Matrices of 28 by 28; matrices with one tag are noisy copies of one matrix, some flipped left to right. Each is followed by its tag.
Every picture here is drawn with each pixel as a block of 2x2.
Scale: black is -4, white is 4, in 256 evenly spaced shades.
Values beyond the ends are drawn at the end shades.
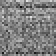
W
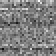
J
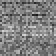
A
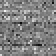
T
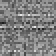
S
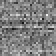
S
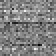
T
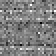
T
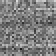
J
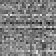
S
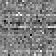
S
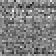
W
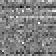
W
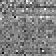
W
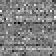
T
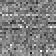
S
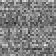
J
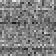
J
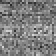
A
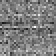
S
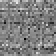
J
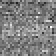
A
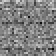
J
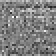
W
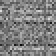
T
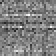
S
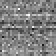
S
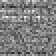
W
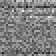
W
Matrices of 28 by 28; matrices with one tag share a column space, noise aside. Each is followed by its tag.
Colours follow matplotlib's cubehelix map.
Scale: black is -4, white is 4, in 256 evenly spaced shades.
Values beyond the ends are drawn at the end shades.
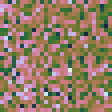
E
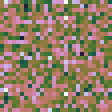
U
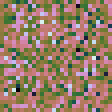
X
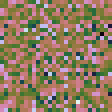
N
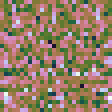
E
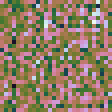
X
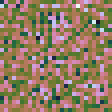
X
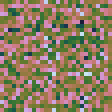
N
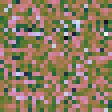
N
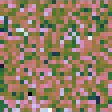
N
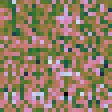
E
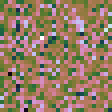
N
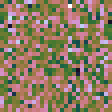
X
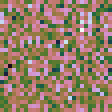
X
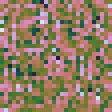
X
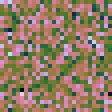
U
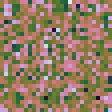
U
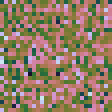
E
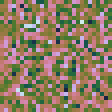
X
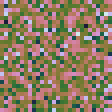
N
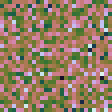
N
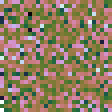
N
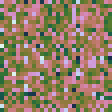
E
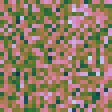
E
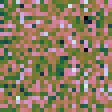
X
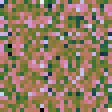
U
